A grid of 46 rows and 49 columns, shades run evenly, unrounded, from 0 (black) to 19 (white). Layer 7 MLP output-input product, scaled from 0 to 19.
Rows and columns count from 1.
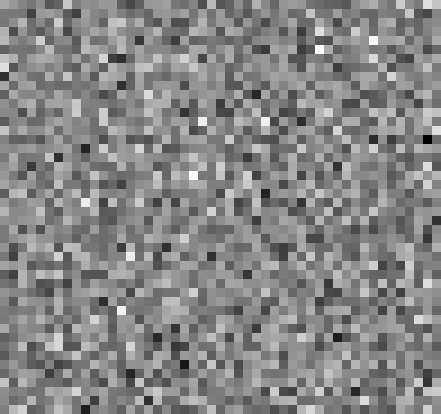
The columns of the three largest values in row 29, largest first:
15, 7, 35
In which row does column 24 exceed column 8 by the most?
41
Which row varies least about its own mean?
26
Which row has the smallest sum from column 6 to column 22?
42
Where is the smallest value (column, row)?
48, 16
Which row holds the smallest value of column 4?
19
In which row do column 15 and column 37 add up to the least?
33
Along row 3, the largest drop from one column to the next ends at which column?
8
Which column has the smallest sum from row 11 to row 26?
46
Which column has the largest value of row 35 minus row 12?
14
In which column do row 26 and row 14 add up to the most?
30
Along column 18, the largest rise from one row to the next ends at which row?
20
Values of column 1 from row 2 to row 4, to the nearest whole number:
9 9 13
